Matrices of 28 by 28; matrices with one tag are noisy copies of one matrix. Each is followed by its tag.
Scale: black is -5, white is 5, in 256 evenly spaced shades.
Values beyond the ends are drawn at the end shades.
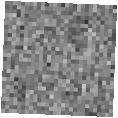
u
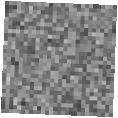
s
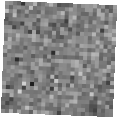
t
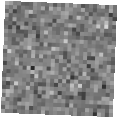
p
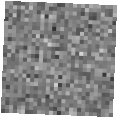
t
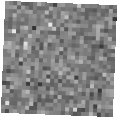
p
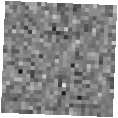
t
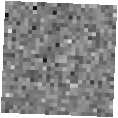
t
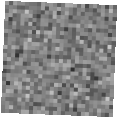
p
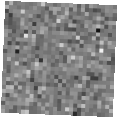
p
